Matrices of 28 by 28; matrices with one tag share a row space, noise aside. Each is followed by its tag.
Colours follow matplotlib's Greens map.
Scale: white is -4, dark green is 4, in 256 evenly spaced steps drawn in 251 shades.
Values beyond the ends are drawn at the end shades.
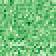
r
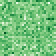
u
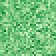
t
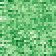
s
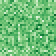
r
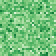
r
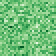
r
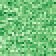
s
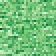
s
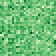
u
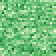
s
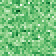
u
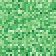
r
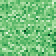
u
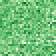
u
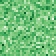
t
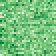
s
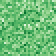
u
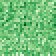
u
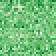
r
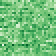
s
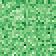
u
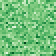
u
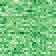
s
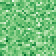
t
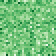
t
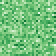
u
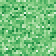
u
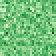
t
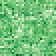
s
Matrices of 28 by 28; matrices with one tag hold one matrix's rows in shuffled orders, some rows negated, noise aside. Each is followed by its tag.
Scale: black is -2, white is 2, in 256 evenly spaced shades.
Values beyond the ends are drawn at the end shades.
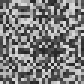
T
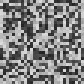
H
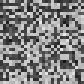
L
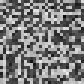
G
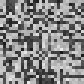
G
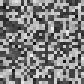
H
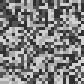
H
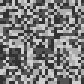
H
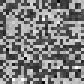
G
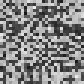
G
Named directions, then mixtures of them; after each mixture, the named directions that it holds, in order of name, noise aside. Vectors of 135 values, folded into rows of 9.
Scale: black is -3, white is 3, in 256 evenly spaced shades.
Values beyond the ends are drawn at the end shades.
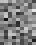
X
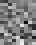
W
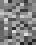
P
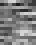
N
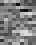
N, P.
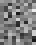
W, X.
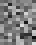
W, X.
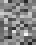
P.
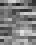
N.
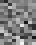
W.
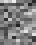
N, X.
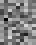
P, X.
